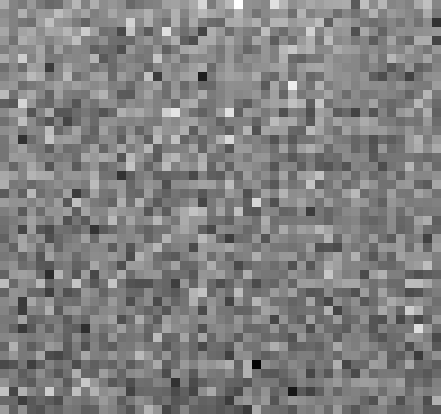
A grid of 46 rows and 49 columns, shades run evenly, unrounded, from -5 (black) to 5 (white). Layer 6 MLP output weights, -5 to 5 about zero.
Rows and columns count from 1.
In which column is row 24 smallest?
35
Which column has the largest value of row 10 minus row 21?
33
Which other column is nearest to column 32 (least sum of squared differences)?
39
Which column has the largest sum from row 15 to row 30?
4
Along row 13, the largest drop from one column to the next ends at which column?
27
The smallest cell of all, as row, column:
41, 29
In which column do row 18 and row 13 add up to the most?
20
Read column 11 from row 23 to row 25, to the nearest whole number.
0 0 1
